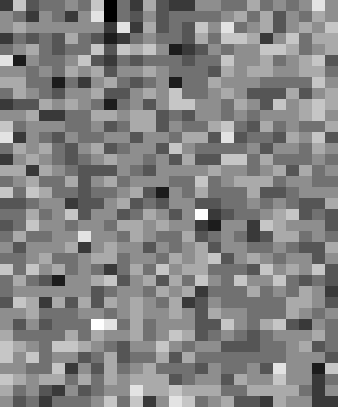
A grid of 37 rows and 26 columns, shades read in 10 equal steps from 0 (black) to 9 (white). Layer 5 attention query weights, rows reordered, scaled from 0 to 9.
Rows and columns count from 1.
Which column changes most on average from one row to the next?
9
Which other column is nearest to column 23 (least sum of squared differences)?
12
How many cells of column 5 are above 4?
16
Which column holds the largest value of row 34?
22
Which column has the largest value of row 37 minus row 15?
14
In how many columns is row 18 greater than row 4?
12
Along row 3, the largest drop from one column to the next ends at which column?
11
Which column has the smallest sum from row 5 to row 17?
5
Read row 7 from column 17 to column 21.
3 6 5 6 6
